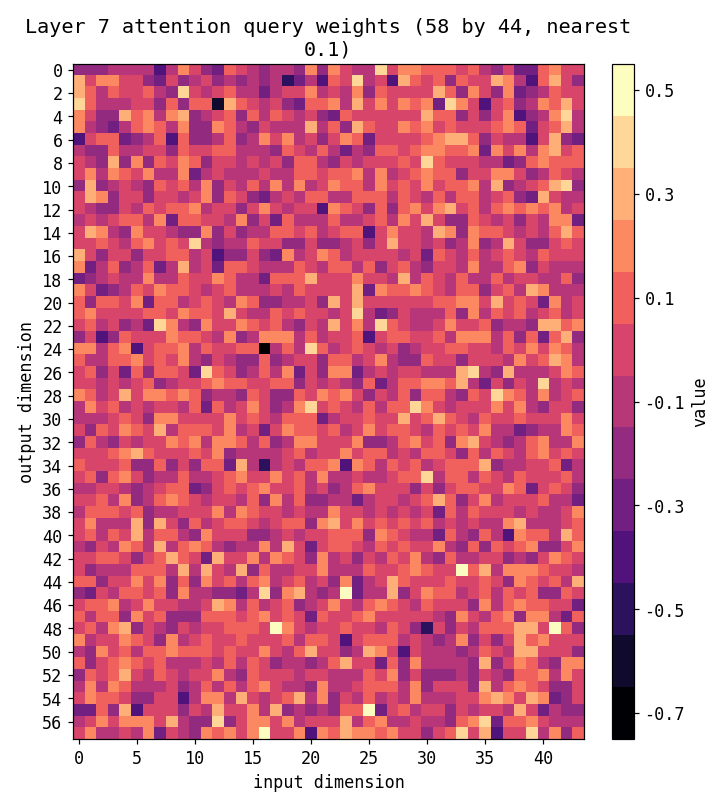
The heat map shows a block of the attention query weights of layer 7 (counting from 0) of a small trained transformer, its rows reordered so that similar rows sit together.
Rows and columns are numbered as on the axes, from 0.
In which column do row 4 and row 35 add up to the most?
30
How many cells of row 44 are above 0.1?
8
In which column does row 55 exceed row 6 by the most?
25
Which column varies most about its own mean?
16
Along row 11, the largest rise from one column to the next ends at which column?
40
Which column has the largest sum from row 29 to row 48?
7
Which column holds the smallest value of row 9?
10
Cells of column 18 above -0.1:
34
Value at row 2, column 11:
-0.1
